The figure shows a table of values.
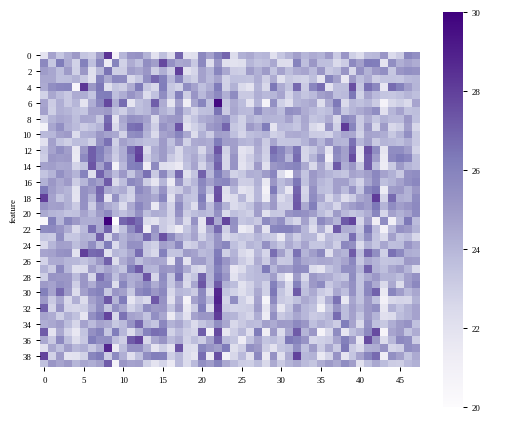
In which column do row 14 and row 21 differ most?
23
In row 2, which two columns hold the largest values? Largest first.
17, 8
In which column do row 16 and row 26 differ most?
14
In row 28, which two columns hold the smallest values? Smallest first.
31, 24
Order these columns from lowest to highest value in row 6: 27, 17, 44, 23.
44, 23, 27, 17
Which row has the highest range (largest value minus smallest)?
21
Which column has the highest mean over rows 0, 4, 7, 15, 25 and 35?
22
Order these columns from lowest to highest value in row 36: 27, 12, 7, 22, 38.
27, 7, 38, 22, 12
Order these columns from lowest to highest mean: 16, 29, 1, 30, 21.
16, 30, 21, 1, 29
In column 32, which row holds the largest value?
38
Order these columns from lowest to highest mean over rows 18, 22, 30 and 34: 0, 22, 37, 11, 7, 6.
11, 37, 6, 7, 0, 22
